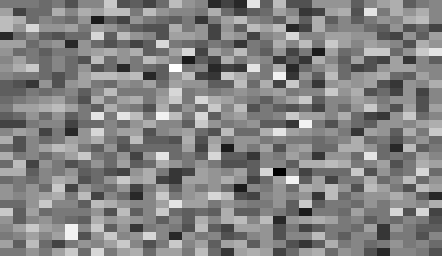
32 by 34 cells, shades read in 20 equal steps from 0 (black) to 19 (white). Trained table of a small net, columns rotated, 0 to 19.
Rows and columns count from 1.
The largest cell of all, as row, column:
9, 14
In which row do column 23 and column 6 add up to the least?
16
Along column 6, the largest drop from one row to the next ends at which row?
31
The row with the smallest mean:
8
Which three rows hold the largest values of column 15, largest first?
7, 10, 18
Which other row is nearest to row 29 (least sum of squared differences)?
32
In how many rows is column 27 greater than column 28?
16
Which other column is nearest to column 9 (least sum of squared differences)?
15
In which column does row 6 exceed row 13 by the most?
33
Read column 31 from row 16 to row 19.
11 7 6 3
